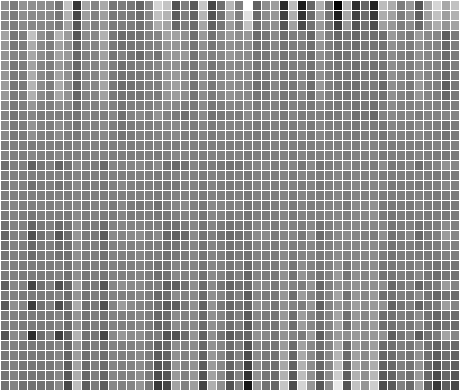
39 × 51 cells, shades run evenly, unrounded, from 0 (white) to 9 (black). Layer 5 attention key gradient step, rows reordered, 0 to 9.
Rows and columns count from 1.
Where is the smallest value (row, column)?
1, 28
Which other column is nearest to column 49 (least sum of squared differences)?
18
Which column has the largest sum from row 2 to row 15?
9
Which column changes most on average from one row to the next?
4
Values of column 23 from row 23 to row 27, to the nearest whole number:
5 5 5 5 5
